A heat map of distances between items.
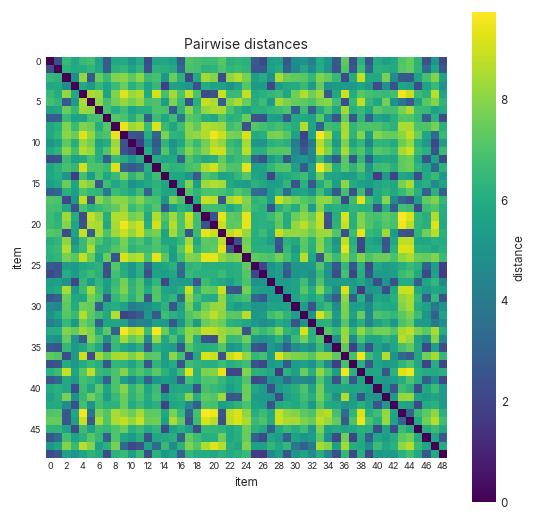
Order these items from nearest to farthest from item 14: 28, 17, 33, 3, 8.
3, 17, 28, 8, 33
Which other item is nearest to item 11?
10
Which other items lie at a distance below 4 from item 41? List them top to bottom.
22, 23, 28, 38
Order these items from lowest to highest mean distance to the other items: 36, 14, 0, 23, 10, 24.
0, 14, 10, 23, 36, 24
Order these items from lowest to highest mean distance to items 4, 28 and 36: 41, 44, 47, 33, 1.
41, 1, 44, 47, 33
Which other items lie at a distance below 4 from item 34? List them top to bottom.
4, 19, 20
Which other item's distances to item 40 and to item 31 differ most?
9
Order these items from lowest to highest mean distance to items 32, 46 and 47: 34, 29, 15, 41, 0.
0, 15, 29, 41, 34
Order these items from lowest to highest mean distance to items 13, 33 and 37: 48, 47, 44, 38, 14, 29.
48, 29, 47, 14, 38, 44
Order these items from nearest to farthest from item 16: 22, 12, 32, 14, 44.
12, 32, 14, 22, 44
